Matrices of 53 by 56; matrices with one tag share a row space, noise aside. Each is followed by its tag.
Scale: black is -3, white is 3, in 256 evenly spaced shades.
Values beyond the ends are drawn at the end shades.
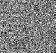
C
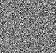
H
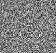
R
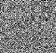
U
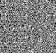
C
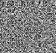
U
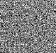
C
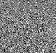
H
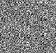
H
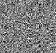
R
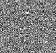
H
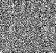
U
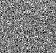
H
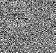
C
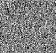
U
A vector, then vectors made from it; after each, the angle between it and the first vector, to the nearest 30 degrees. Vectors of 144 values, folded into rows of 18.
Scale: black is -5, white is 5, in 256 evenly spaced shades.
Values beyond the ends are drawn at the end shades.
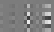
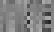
150 degrees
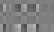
90 degrees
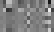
60 degrees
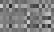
60 degrees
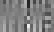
120 degrees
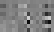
150 degrees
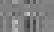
90 degrees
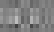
90 degrees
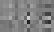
150 degrees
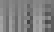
120 degrees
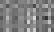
60 degrees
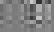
90 degrees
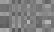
60 degrees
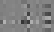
150 degrees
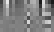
60 degrees
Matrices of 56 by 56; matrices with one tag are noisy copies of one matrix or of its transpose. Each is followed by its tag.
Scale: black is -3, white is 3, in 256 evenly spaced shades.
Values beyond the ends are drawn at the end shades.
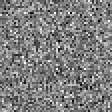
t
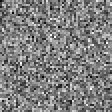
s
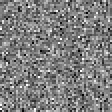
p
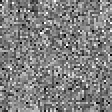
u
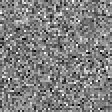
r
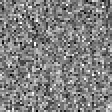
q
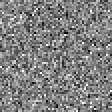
r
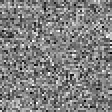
u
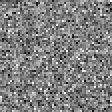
s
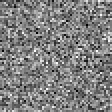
s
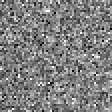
q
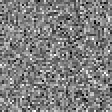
p
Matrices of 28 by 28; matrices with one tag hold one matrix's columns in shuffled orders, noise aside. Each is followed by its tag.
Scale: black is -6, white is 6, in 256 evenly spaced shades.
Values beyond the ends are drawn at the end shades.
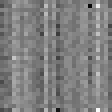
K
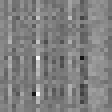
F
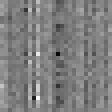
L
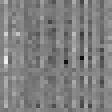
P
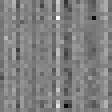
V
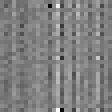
K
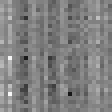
F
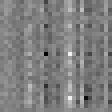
L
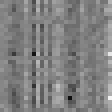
L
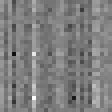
L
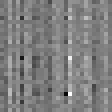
F
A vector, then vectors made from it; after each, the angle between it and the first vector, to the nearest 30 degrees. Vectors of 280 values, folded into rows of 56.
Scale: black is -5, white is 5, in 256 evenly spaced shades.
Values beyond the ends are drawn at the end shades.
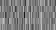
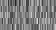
90 degrees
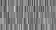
90 degrees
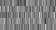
60 degrees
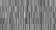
150 degrees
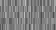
150 degrees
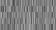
90 degrees
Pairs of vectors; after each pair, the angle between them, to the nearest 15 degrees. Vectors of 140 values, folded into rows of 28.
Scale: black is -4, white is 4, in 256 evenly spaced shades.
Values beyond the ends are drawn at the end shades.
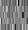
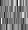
135 degrees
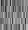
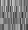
150 degrees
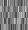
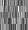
30 degrees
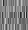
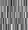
75 degrees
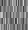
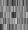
135 degrees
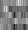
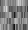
30 degrees
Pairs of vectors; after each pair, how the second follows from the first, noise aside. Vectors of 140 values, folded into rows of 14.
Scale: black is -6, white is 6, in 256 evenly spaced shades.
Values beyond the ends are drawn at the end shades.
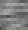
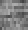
copied.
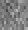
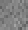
wrapped around, negated, shrunk.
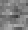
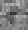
reversed.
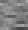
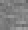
negated, shrunk.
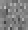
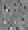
negated, partly zeroed.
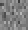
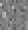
negated, partly zeroed.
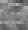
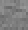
wrapped around, negated, shrunk.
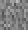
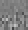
wrapped around, partly zeroed.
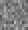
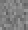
wrapped around, negated, shrunk.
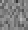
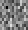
wrapped around, scaled up.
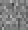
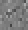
reversed, negated, partly zeroed.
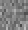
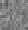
wrapped around, negated, shrunk.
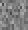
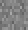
negated, shrunk.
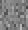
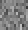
copied.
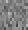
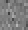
negated, partly zeroed.
